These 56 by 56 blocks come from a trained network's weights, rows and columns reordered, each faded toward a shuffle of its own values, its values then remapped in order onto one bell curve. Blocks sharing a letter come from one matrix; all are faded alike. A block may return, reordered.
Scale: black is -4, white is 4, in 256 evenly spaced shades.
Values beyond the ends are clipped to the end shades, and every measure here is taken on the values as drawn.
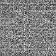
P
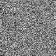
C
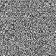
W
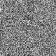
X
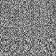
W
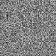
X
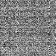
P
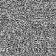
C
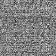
P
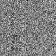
W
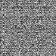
P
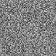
X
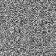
W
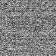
P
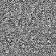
C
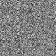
C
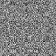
X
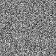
W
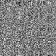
W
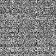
P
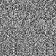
X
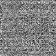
P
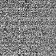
P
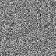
X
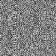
X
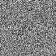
W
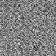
X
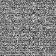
P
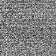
P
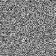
X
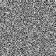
C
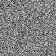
C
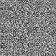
X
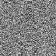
C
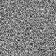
X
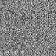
C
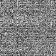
P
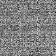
P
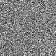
C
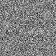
X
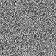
C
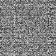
P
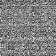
P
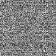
P
